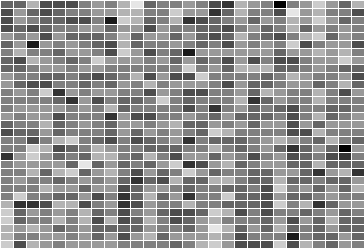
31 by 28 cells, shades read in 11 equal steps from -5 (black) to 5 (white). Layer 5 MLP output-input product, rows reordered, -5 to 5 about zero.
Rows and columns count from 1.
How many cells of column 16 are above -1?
20
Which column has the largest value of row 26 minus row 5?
22
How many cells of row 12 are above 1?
3
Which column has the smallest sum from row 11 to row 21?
23
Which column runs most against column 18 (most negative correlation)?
19
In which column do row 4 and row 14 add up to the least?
17
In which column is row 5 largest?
25
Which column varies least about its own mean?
13
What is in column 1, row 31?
3
